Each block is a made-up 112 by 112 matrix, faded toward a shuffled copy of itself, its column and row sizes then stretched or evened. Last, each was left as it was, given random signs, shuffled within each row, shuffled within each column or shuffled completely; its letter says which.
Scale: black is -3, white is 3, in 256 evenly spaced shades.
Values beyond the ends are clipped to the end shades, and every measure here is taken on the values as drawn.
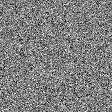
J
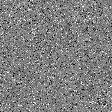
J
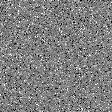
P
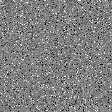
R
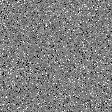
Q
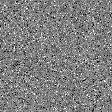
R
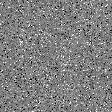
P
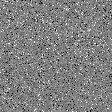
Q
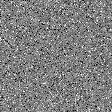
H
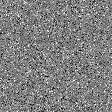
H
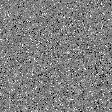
P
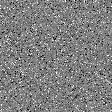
H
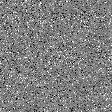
J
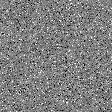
H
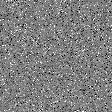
J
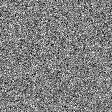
H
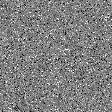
J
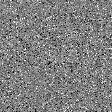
R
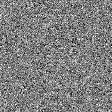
R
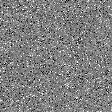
P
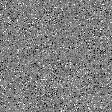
R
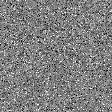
P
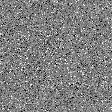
J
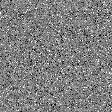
R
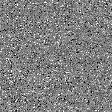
R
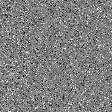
Q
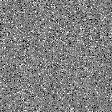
P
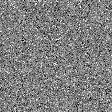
Q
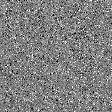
P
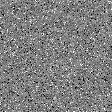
Q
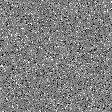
H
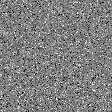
Q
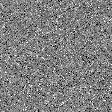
Q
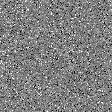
Q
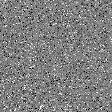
P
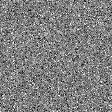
P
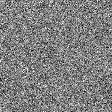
J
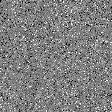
R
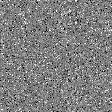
R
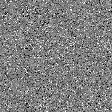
R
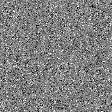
P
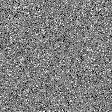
J
